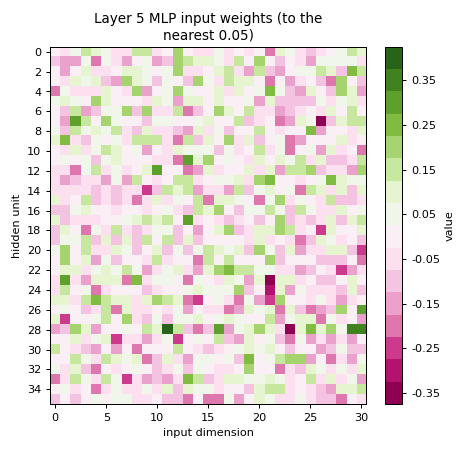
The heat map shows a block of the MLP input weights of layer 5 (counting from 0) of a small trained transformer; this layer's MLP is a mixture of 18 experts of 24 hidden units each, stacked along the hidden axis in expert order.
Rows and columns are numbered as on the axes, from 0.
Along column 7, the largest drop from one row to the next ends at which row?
23
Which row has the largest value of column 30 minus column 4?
28
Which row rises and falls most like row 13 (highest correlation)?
1
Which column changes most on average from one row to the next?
13
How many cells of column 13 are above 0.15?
3
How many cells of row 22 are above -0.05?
18
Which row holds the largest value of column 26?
2
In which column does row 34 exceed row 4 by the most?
30
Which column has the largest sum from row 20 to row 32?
5
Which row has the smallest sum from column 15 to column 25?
26
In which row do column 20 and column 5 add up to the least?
15
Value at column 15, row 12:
0.1
